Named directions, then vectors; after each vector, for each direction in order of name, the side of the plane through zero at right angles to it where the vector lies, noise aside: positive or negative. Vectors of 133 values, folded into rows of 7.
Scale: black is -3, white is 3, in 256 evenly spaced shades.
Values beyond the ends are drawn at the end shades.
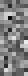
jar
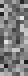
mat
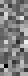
positive, positive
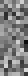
negative, negative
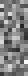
positive, negative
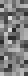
negative, positive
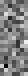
positive, positive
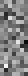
negative, negative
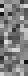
negative, positive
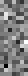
positive, positive
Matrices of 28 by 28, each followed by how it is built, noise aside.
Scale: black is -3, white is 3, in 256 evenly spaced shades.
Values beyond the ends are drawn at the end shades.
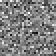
noise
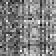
blocks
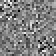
block diagonal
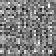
blocks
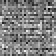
blocks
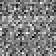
repeating columns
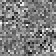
block diagonal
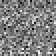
repeating columns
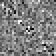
banded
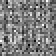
blocks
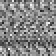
repeating columns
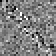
banded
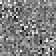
block diagonal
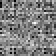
blocks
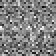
repeating columns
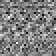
repeating columns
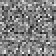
repeating columns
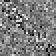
banded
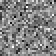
noise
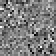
block diagonal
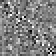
banded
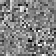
block diagonal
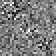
block diagonal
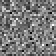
repeating columns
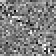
banded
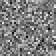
noise
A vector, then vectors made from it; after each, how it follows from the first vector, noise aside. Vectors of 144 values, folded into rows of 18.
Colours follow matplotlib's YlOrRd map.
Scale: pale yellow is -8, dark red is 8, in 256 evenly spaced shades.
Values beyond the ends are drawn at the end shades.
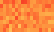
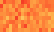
copied.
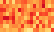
reversed, negated, scaled up.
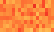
reversed, negated.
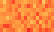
reversed.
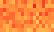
reversed, negated.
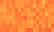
reversed, shrunk.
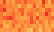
reversed, negated.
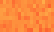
reversed, shrunk.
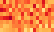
reversed, negated, scaled up.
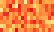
wrapped around, scaled up.
